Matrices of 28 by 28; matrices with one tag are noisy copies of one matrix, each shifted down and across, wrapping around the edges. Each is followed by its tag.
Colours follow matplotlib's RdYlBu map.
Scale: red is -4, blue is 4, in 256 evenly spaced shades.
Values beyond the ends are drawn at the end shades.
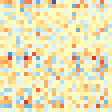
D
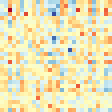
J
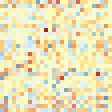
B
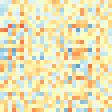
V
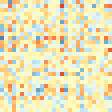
B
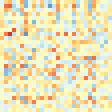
B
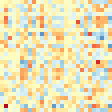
V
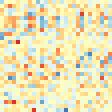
D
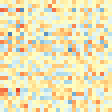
B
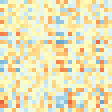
J
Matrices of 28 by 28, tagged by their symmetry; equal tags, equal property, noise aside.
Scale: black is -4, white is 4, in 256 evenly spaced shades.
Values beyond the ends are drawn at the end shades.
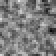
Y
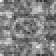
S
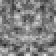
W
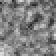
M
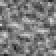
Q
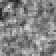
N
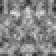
W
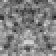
W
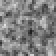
Y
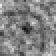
M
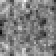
S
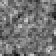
N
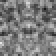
W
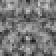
W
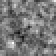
M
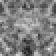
W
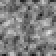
Q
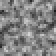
Q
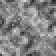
M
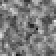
Y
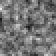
M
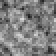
M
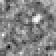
M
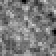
M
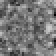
S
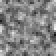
Q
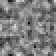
S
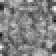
Q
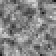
N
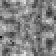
S
